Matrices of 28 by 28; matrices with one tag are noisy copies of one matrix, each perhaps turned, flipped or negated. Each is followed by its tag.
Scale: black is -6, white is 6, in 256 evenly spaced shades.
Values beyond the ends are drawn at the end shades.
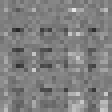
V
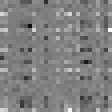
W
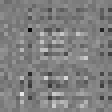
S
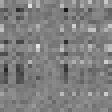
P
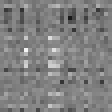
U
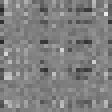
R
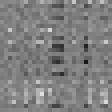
U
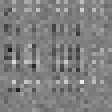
S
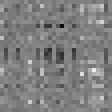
U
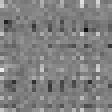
W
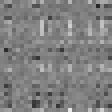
R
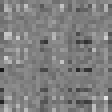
R
